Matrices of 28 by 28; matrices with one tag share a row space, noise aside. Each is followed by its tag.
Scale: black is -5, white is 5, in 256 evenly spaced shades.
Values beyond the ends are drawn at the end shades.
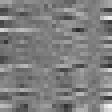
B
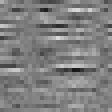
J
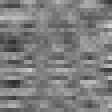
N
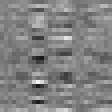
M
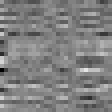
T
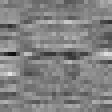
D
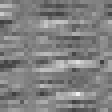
J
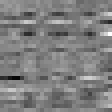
N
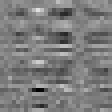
M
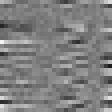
B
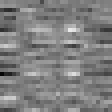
D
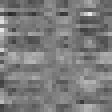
T
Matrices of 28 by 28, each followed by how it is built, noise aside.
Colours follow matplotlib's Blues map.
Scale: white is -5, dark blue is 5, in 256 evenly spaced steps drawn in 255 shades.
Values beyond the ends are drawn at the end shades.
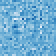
low rank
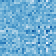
low rank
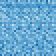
repeating columns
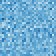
low rank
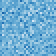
low rank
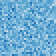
noise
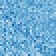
lower triangular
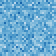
repeating columns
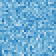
noise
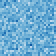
repeating rows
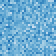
noise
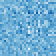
low rank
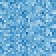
repeating rows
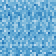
repeating columns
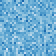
noise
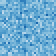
repeating rows
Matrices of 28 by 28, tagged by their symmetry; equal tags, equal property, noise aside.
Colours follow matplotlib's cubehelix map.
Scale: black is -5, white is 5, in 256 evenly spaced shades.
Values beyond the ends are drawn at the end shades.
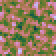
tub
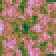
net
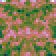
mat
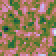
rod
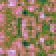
net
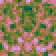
mat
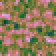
tub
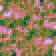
tub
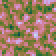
rod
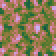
net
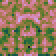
mat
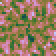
tub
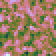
rod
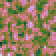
rod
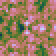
net
